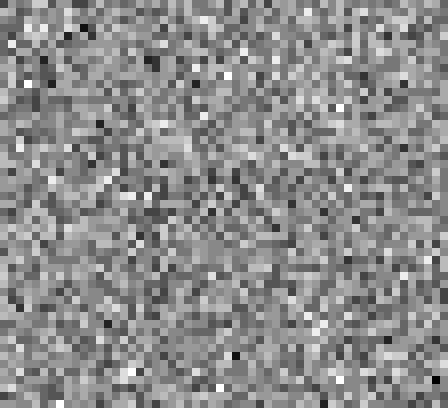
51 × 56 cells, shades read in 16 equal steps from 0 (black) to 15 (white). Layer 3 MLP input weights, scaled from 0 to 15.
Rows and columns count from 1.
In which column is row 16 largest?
21
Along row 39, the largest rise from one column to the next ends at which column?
4
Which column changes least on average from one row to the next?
45
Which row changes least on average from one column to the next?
42
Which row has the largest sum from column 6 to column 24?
29
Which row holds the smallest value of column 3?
39
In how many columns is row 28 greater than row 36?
27
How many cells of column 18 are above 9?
15
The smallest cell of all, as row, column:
48, 55
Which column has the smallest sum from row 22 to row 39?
20
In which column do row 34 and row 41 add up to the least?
14
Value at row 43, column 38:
9
